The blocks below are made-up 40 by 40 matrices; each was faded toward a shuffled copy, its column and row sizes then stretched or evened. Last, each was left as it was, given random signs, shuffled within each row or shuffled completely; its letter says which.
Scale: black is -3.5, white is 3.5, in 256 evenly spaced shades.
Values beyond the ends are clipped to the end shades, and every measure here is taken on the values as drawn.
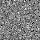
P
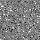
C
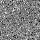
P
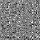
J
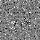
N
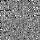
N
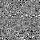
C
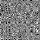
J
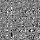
N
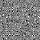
J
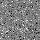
P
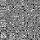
J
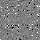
N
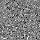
C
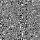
N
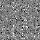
N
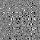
J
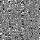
J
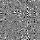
J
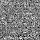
C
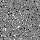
P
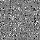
N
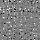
N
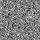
C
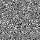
C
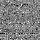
C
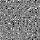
J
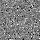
P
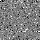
C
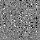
N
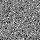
P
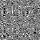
J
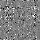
N
